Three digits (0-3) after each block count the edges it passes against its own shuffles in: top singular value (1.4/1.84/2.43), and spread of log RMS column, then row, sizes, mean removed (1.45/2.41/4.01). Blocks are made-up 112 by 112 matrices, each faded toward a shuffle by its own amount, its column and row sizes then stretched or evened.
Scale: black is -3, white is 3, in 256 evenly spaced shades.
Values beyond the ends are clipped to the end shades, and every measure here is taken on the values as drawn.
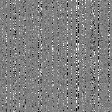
1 3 0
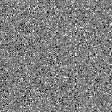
2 1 0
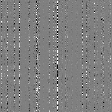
3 3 0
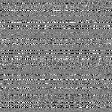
3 1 3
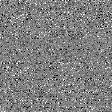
1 0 2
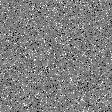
0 0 0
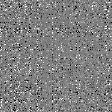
1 2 2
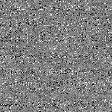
1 1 2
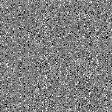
0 2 1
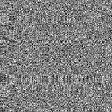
3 0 1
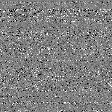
0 0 2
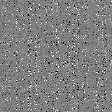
0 2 1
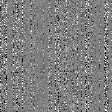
0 3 0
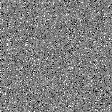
0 1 0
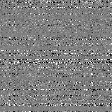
2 1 3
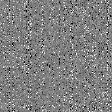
0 2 0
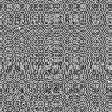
3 0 0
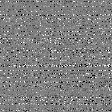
1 1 3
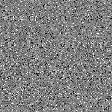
2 0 1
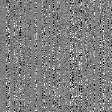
0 3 0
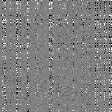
3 3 2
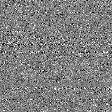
1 0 2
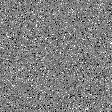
0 0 1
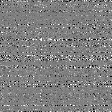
0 1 3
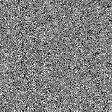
1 1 0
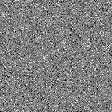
2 0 0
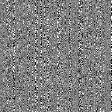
0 3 0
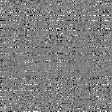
1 2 3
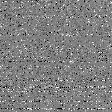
1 0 2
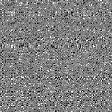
3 1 2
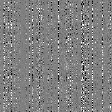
2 3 1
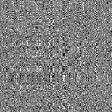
3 2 1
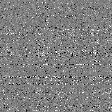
0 1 2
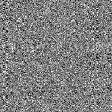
2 1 0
